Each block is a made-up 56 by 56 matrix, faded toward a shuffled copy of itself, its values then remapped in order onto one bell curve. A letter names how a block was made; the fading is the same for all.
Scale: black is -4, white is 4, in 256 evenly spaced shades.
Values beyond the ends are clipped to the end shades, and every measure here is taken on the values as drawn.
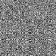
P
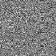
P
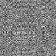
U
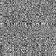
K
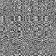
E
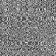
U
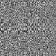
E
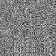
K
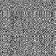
E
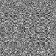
U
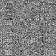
P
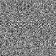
P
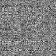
P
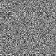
K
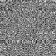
U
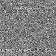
P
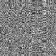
U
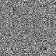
K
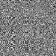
K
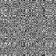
E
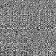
K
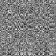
E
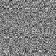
U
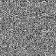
P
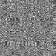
U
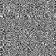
U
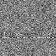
P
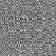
E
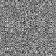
U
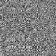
K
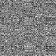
K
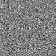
P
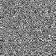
P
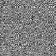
U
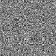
K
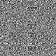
P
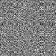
U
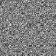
K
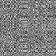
E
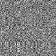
U
